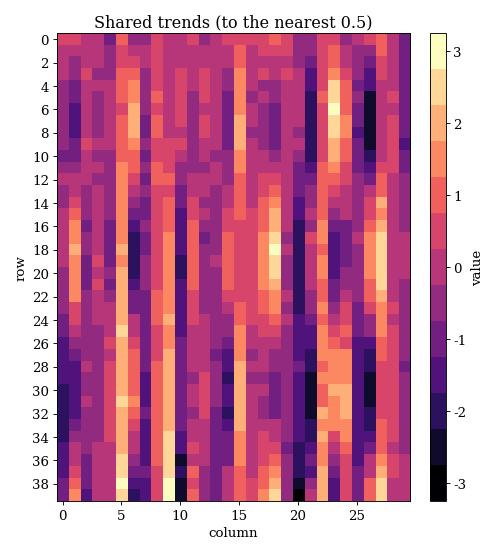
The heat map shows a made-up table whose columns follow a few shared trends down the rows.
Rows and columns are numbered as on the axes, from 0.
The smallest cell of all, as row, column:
39, 20
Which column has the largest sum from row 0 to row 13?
23
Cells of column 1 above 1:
8
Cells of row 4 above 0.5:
5
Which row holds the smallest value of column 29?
9
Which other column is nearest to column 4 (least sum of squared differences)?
12
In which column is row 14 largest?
27
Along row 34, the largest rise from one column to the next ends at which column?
22
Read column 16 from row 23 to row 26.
0.5 0.5 0 0
